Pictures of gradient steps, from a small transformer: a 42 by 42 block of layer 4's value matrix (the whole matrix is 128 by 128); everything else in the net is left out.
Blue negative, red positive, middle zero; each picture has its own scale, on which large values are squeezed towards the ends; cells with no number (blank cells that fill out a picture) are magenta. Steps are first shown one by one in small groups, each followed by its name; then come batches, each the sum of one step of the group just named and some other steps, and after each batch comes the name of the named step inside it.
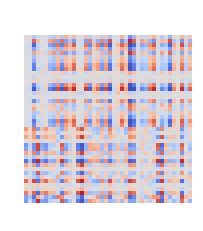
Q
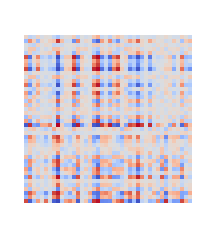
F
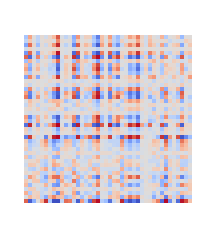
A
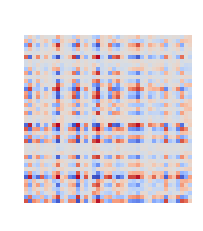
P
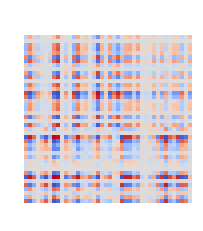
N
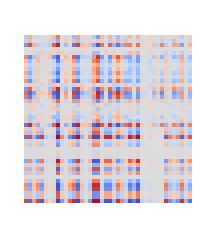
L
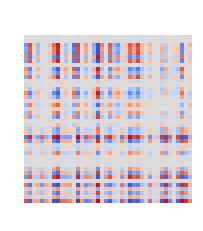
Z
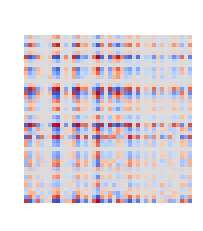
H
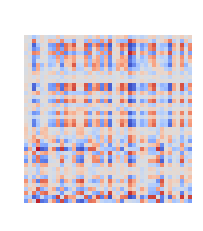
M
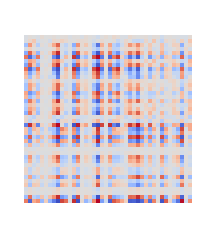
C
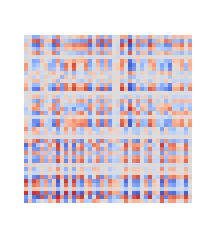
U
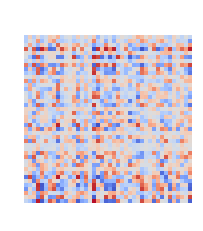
P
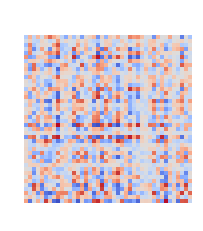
A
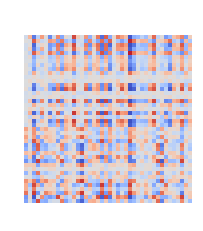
Q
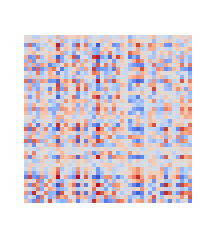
P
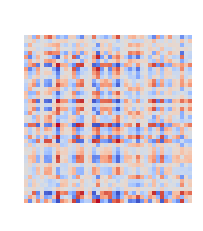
C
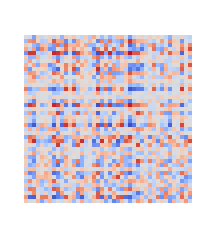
Z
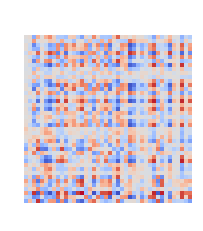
M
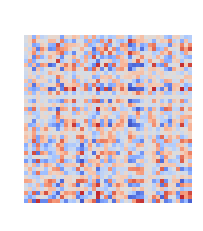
Q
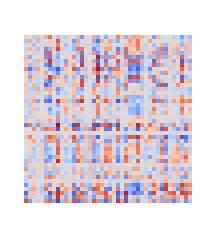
F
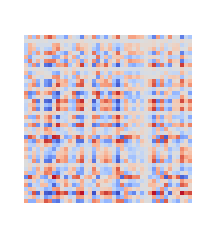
N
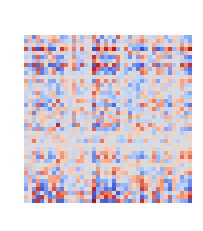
F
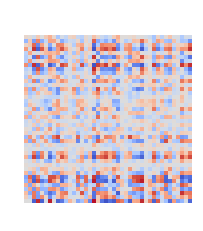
Z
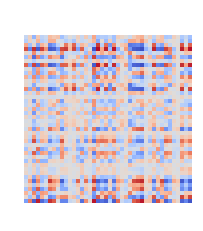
M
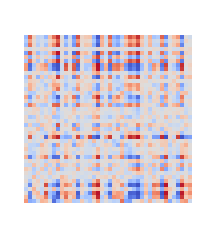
A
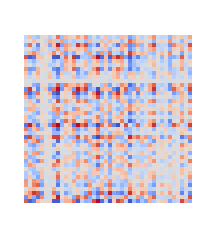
H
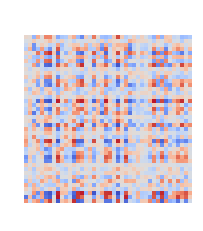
M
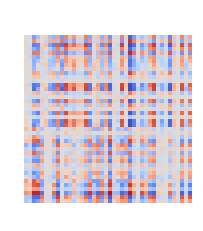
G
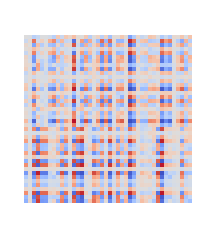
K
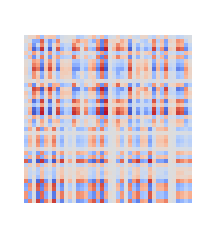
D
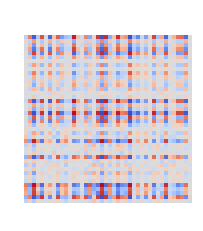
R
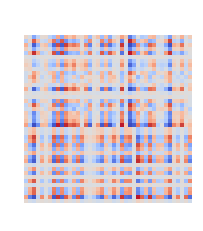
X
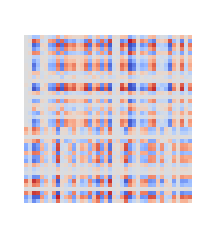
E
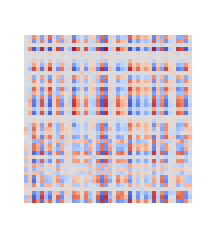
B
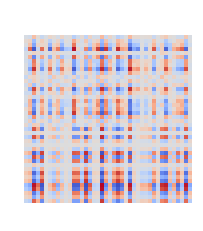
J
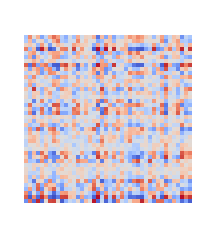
D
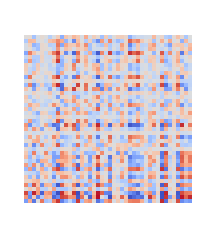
G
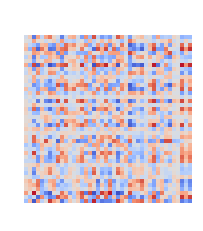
G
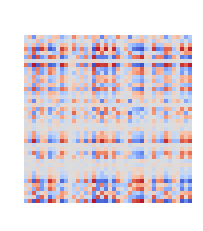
R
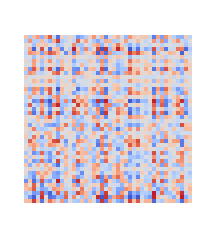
B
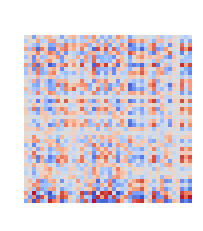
G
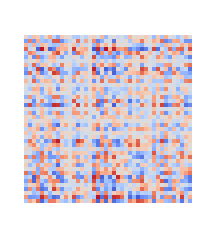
B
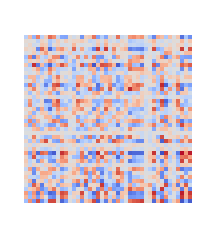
J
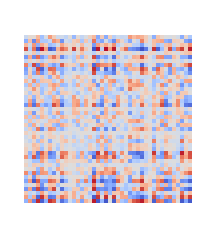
B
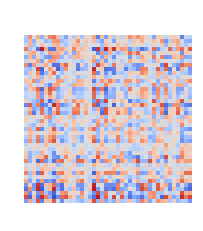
D
